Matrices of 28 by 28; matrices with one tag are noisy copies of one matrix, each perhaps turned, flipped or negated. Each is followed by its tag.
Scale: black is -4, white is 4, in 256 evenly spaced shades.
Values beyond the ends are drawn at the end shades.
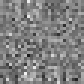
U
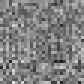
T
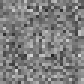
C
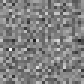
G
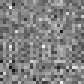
T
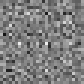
G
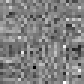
U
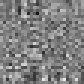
U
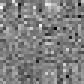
U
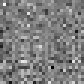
T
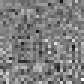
T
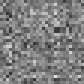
C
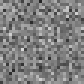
G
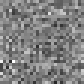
T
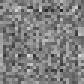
C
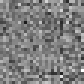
T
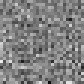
T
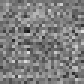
C
